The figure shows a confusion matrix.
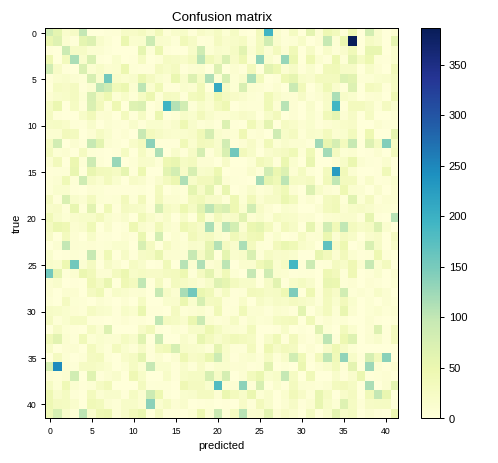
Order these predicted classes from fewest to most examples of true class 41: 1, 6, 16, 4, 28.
16, 28, 6, 1, 4
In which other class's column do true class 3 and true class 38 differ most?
20
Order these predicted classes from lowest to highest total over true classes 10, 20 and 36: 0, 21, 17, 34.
17, 34, 21, 0
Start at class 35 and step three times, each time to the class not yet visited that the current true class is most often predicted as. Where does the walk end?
32
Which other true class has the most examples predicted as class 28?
3
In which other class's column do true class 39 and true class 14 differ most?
8
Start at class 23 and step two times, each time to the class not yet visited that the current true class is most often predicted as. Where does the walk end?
13
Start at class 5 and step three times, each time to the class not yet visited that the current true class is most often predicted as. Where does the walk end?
15
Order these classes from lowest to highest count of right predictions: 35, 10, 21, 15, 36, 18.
10, 18, 36, 15, 21, 35
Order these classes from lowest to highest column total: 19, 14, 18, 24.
14, 24, 19, 18
